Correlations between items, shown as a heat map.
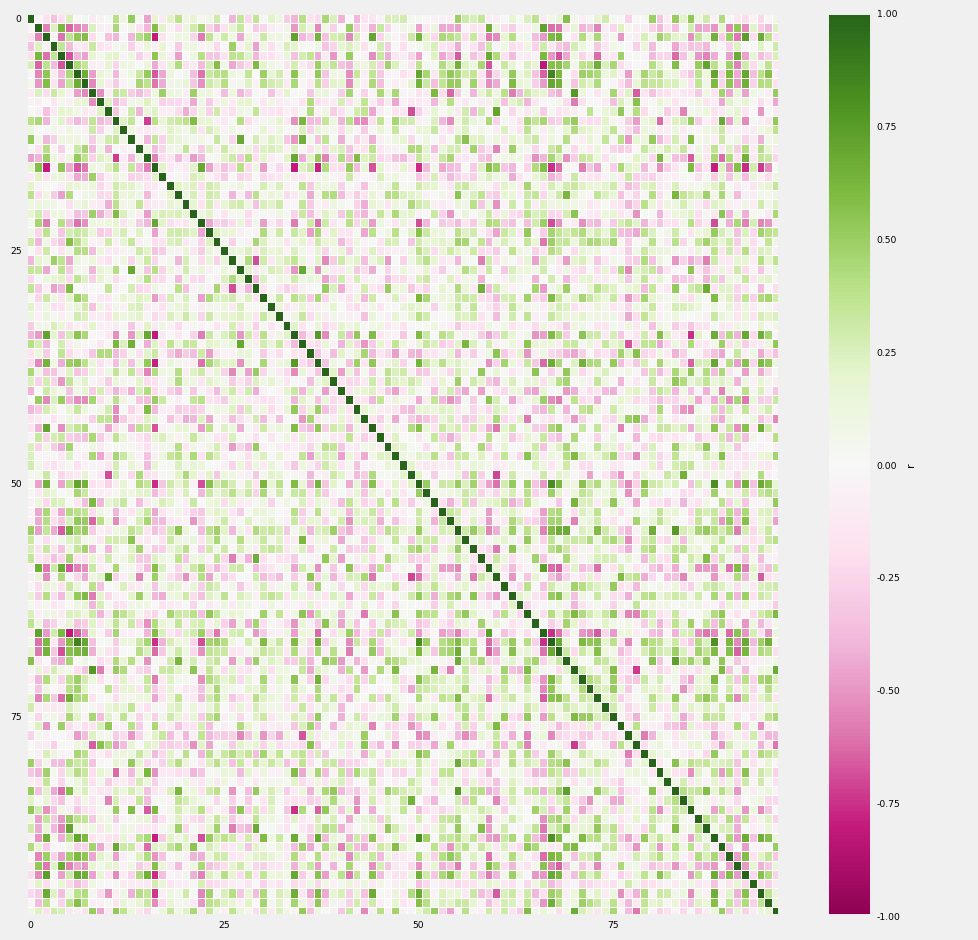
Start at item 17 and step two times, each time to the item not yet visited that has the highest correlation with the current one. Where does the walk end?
70
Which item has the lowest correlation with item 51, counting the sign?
77
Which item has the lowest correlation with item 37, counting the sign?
16
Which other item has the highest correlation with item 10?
60
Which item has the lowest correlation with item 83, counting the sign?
4
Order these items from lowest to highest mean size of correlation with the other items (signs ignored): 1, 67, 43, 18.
18, 43, 1, 67
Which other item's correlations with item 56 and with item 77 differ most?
35
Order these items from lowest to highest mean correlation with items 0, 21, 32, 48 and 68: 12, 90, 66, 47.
66, 90, 12, 47
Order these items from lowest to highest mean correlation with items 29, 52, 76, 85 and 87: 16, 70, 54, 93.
54, 93, 70, 16
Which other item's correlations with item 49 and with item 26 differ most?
84
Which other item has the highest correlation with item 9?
78
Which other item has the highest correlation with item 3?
26
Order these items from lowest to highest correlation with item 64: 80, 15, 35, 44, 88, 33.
15, 33, 44, 80, 88, 35
